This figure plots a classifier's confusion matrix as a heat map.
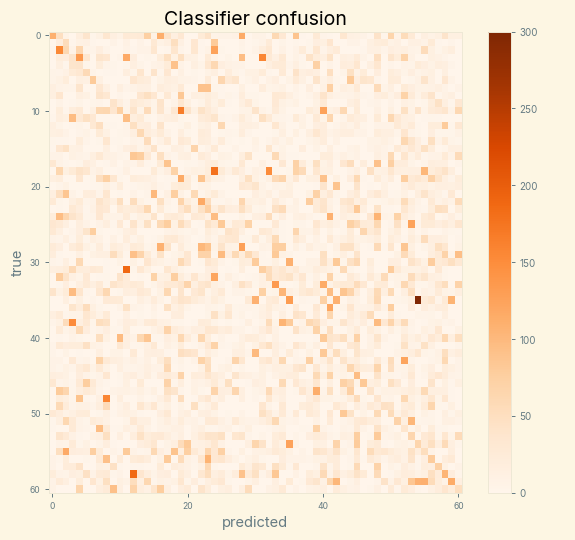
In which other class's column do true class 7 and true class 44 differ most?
22
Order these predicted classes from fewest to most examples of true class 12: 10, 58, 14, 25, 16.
10, 14, 16, 25, 58
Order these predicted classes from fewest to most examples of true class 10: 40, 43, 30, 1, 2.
2, 1, 30, 43, 40
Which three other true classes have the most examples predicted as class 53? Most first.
25, 51, 59
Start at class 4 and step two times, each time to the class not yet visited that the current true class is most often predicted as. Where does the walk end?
24
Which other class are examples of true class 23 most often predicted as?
45
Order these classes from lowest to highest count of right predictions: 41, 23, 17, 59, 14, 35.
41, 14, 23, 17, 59, 35
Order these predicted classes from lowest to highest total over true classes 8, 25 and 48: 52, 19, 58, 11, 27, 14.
11, 27, 58, 14, 52, 19
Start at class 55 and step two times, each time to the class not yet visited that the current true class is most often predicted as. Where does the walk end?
1
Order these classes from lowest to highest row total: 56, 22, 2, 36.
36, 2, 56, 22
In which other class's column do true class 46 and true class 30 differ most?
35
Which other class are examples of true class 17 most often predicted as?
48
